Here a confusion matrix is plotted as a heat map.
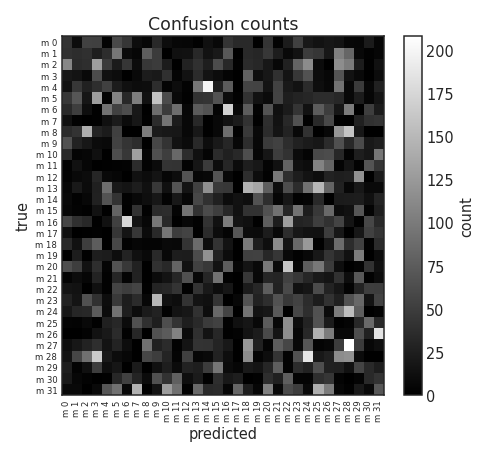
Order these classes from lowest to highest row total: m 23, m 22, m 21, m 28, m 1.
m 21, m 22, m 1, m 23, m 28
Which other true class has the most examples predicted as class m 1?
m 5
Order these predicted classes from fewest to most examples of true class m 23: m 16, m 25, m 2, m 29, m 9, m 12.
m 16, m 25, m 12, m 2, m 29, m 9
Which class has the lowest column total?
m 17
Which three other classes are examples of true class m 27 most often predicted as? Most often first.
m 28, m 18, m 8
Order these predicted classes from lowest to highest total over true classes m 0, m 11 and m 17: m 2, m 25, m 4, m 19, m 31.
m 4, m 19, m 2, m 31, m 25
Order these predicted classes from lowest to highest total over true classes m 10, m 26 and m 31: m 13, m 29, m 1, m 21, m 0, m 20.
m 1, m 0, m 21, m 29, m 13, m 20
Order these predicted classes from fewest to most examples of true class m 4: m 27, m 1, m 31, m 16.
m 31, m 1, m 16, m 27
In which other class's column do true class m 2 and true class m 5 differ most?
m 9
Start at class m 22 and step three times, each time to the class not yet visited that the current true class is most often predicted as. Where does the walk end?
m 30
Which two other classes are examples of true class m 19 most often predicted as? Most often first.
m 14, m 29
